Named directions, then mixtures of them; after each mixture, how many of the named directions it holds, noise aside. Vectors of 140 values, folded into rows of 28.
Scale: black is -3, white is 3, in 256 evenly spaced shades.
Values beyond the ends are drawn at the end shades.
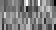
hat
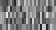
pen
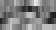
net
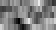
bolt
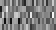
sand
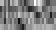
three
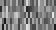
two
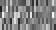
one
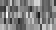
four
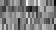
four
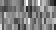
two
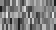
four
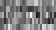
three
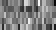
one
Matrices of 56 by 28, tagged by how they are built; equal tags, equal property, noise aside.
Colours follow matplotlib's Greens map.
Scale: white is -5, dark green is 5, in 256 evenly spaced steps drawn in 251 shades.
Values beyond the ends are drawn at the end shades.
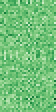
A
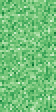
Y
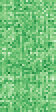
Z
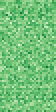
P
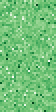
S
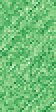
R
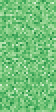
P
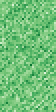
R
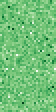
S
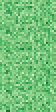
Y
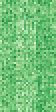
Z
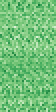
P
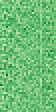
Y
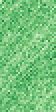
R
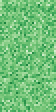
P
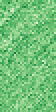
R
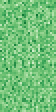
Z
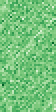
R
